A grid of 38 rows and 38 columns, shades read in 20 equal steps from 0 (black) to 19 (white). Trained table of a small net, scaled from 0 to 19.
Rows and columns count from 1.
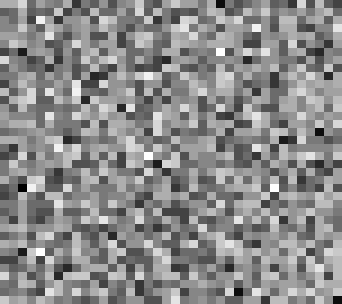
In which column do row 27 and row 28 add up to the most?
16
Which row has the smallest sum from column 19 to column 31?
34
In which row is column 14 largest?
32
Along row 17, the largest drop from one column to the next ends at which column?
36
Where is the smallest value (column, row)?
3, 24
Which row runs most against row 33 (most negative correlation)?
1
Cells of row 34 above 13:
3
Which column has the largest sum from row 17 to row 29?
15
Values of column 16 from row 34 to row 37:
12 16 4 4
